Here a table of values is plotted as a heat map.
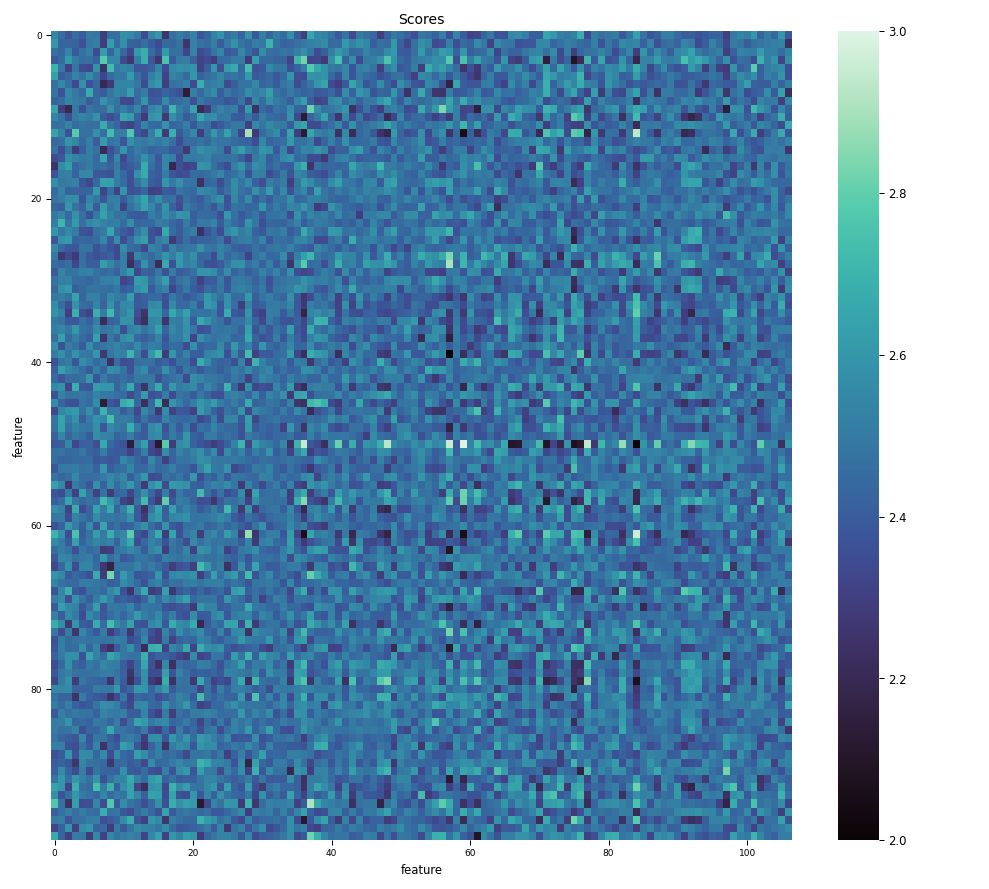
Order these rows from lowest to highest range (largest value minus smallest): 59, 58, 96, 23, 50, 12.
59, 23, 58, 96, 12, 50
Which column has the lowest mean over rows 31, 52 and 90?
76
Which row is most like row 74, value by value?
83
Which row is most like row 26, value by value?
52
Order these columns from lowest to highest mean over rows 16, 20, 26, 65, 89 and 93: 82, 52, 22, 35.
82, 52, 35, 22
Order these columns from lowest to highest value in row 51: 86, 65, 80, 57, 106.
106, 80, 86, 65, 57
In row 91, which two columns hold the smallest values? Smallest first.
57, 59
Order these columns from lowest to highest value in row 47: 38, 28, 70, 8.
38, 70, 28, 8
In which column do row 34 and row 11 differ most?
84
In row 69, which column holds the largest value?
97
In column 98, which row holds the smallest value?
65
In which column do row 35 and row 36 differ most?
64
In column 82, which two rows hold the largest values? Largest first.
50, 68
